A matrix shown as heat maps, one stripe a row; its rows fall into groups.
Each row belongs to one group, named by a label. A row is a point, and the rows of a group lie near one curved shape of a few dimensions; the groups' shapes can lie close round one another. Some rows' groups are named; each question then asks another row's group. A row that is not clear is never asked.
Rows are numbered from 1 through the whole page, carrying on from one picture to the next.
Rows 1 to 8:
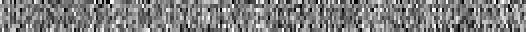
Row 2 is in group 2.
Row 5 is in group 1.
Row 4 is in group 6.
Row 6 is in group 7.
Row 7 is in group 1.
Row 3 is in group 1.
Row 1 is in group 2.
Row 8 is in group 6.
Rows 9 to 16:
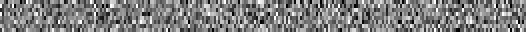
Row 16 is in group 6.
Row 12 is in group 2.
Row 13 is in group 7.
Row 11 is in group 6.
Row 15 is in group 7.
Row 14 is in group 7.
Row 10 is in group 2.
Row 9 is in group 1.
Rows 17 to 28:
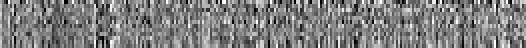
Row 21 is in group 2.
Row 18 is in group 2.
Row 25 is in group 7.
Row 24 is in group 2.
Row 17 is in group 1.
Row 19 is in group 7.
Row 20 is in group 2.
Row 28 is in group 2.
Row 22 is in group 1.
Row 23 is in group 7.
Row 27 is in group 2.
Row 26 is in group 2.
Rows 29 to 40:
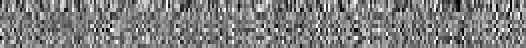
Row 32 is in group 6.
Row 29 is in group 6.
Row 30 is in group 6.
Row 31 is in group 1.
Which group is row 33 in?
6
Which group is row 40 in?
6
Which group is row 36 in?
2
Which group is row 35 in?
2
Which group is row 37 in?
6
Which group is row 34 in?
2
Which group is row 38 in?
6
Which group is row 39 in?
6
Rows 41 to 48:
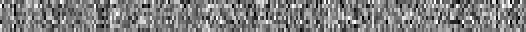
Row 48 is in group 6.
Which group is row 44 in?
7
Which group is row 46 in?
6
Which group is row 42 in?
2
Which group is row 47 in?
2
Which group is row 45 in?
7
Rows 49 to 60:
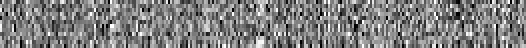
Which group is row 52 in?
1
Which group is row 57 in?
7
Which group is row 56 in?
2
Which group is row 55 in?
2
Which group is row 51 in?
2
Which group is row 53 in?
6
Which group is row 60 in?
1
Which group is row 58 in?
2
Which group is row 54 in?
7
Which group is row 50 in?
7
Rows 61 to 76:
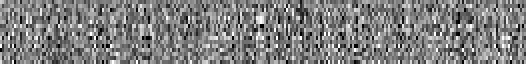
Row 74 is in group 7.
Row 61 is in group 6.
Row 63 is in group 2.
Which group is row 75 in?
2
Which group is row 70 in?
2
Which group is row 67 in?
7
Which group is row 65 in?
1
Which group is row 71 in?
2
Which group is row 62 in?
7
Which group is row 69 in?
1
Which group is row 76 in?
2
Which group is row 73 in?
6
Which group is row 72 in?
2
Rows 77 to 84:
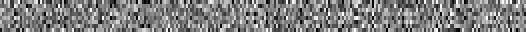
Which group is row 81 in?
2
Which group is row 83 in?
1
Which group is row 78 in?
7
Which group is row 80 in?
7
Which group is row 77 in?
2
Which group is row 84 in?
6
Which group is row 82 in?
7
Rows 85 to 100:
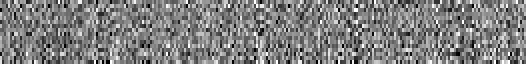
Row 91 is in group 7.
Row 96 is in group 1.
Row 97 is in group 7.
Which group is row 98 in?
6
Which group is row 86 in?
1
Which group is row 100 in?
2
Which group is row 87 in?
6
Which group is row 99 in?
7
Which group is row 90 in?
6
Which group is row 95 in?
7
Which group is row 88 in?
2
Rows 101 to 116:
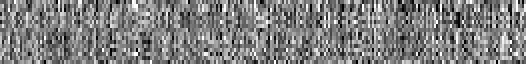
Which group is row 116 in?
7
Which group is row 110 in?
1
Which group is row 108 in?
7
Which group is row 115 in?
2
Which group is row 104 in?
6
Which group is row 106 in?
6
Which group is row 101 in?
7
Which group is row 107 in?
6
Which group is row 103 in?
1
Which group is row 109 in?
7
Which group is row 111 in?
2
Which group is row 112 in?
2
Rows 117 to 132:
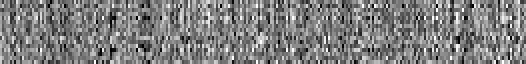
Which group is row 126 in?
6
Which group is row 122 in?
1
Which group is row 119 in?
6
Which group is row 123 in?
6
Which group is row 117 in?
6
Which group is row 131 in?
6
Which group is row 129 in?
2
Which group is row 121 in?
2
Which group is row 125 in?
7
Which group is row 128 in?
1
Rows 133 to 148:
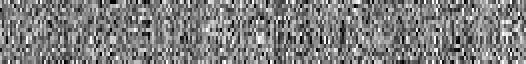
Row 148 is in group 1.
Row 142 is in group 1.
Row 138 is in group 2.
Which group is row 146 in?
2
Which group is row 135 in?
6
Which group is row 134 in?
7
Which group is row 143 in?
1
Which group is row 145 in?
6
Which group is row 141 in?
2
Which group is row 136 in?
6
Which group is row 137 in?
7
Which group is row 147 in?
7
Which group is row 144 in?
7
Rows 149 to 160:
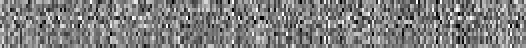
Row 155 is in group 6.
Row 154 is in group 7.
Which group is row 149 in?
1
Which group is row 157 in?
2
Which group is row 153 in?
7
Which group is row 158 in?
6
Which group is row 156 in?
6
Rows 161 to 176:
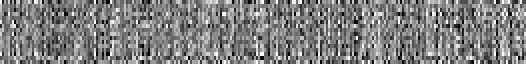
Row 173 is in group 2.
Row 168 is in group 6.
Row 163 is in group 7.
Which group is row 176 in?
1
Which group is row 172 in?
1
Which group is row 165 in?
7
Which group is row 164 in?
1
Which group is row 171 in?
2
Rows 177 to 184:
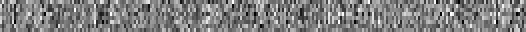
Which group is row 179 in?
6
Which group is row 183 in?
7
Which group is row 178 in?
2
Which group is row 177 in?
6
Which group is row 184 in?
6
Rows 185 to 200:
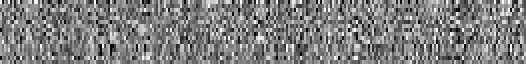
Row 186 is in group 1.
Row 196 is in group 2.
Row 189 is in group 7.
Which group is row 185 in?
2
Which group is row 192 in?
6
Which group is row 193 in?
7
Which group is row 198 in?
2
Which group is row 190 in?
7
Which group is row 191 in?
7
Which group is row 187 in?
6
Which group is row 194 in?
1
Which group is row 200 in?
2
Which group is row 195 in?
6
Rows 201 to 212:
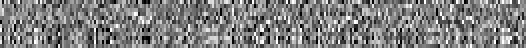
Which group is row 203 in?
6
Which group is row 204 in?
1
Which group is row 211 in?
2
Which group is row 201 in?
2
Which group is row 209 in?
7
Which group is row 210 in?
2
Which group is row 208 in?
2
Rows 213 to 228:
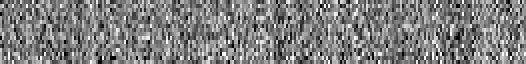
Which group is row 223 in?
1
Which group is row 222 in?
6
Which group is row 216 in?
6
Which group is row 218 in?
6
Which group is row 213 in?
6
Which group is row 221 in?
6
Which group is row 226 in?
1
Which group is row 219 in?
7
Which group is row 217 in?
1
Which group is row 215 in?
6
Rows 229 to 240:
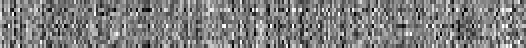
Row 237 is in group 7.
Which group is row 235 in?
1
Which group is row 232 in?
2
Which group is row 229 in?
6
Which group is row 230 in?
2
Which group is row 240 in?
2
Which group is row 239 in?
6
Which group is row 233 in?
6
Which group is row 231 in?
2
